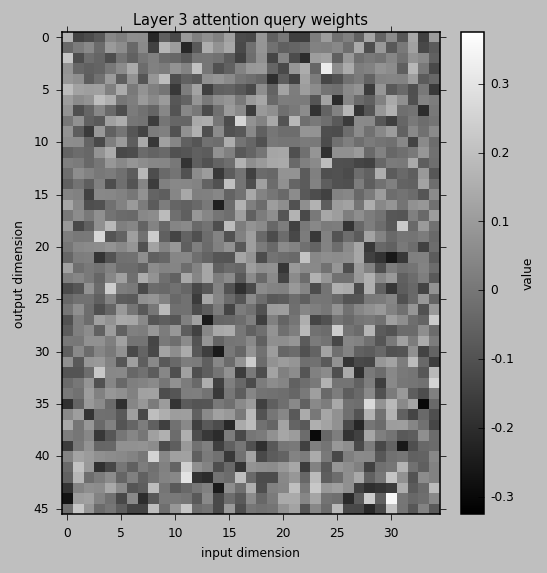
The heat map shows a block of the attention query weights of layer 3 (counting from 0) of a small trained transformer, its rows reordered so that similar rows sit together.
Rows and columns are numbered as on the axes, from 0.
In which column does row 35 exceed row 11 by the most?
28
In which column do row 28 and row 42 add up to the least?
12
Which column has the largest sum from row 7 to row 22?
16
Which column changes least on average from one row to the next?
2
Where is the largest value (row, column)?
44, 30
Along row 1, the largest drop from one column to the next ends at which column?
11
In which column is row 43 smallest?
14
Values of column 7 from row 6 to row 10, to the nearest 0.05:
0.1 0 0 -0.15 0.15
